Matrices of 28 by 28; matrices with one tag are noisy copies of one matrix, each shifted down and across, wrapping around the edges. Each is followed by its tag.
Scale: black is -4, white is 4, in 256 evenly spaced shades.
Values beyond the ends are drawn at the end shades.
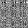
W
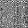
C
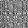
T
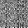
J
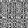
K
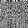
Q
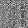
C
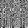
Q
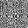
K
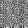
W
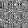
W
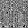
K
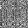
K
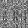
Q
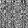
Q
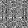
Q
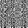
Q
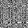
K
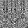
Q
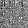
W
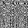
K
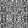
J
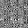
W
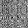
T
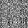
J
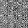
W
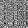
T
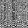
C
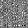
W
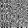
J
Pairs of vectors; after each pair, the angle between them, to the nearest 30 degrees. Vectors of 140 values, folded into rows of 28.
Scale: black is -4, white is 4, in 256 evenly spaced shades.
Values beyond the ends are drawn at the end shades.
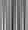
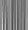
30 degrees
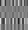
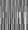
60 degrees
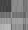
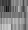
30 degrees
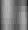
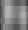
30 degrees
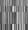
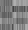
120 degrees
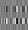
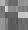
90 degrees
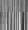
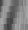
90 degrees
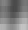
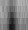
90 degrees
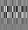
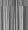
90 degrees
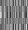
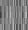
150 degrees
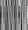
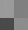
90 degrees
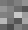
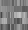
30 degrees
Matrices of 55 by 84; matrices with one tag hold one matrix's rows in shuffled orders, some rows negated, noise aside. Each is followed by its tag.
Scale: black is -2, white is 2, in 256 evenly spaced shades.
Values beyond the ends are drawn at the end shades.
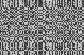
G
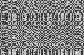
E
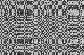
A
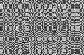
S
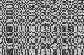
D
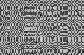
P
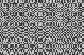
G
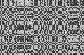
A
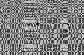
P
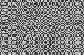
E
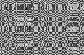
A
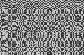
E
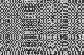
P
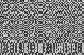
G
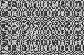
E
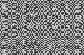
E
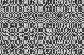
G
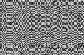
D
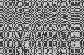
S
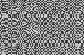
E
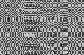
P
